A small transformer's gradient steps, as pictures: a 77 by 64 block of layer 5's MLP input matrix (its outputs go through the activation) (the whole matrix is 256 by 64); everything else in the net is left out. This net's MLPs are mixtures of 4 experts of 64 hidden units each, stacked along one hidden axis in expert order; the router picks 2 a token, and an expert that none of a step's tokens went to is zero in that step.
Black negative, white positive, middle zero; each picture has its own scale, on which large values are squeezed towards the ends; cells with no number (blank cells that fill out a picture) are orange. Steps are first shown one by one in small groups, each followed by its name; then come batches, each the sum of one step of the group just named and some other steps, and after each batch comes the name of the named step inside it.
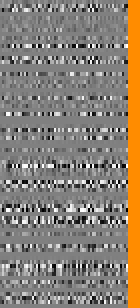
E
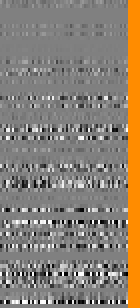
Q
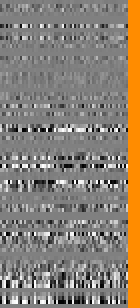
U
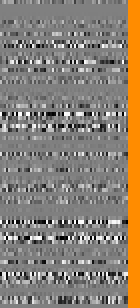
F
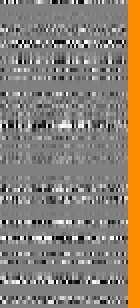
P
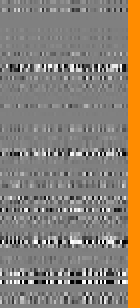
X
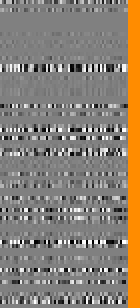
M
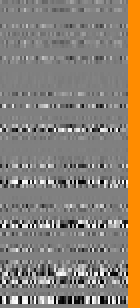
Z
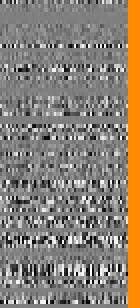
Q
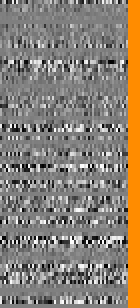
X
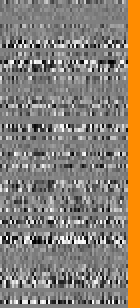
U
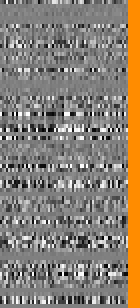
Q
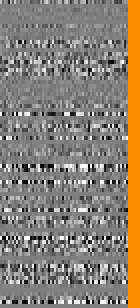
X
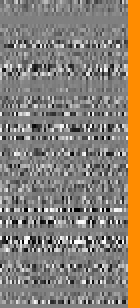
M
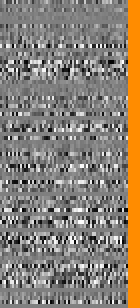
U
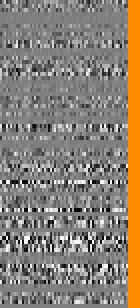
E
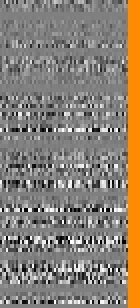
F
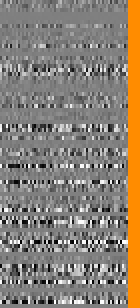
M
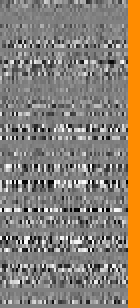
U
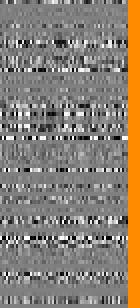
F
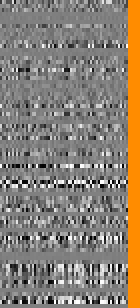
E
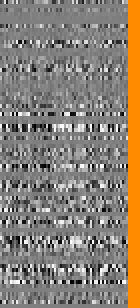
P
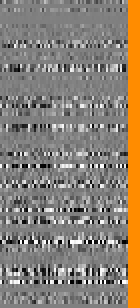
X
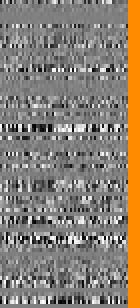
U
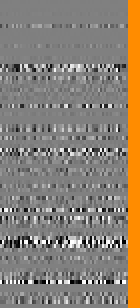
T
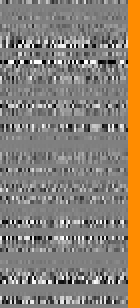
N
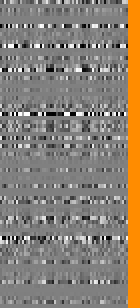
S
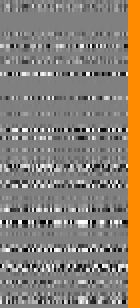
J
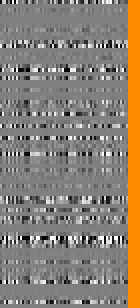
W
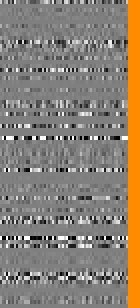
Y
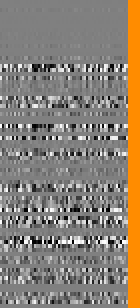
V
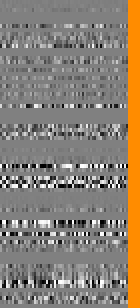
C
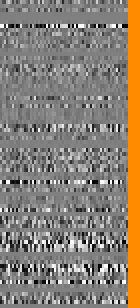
T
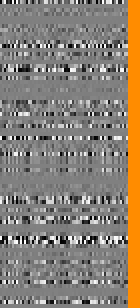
W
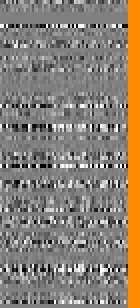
V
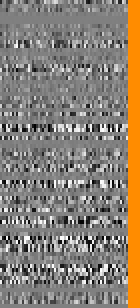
V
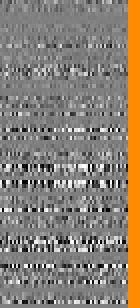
W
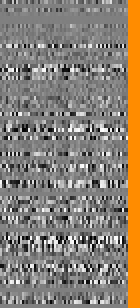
W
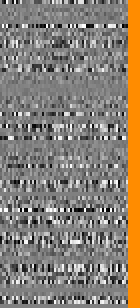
V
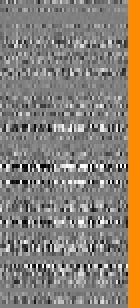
J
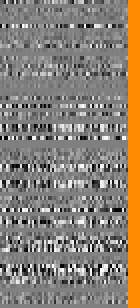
J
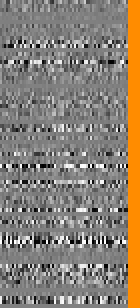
N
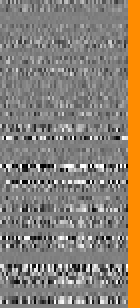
Y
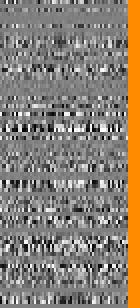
V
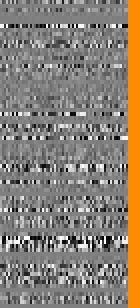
Y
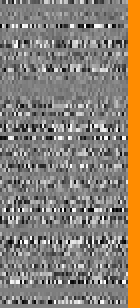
T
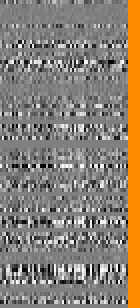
N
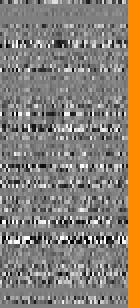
C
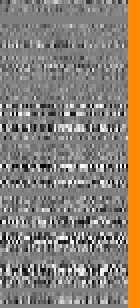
C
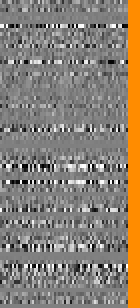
N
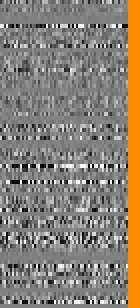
W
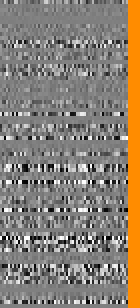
Y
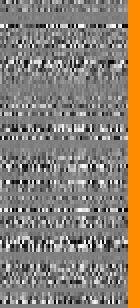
N
